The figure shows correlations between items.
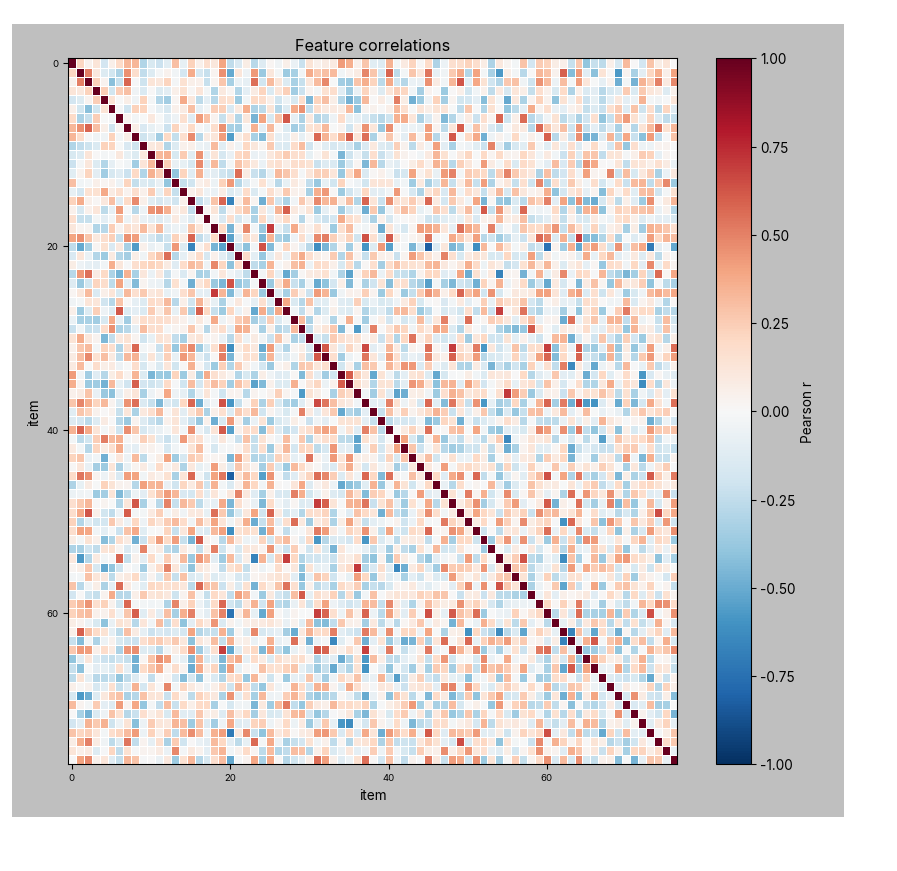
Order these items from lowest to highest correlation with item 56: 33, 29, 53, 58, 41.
29, 58, 33, 41, 53
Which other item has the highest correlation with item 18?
25
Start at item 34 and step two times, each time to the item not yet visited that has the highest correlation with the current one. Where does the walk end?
8
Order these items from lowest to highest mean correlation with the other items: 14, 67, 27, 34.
67, 34, 27, 14
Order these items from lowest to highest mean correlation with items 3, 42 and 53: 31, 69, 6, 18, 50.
50, 31, 18, 69, 6
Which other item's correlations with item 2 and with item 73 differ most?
23
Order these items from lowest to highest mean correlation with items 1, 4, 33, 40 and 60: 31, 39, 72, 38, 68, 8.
39, 72, 68, 38, 8, 31
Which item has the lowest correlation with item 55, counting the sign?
41
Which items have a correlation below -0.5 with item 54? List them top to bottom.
1, 23, 62
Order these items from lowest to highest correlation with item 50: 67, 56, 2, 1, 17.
67, 1, 2, 56, 17
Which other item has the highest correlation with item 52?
16
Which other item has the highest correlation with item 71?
69
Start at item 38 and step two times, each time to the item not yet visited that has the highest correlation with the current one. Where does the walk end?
58
